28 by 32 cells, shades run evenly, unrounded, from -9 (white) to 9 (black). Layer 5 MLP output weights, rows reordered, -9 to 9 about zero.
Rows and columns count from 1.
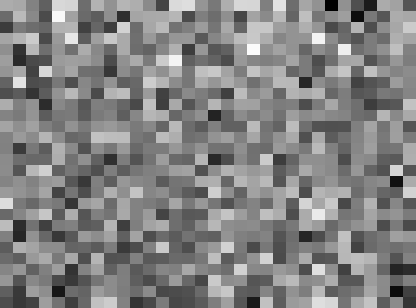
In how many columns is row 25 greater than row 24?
15
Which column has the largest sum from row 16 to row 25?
7
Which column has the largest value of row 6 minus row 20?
25
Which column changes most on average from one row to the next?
13
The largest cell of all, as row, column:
1, 26
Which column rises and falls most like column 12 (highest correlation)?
2
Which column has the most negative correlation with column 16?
9
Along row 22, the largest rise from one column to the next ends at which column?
28
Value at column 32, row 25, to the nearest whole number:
6
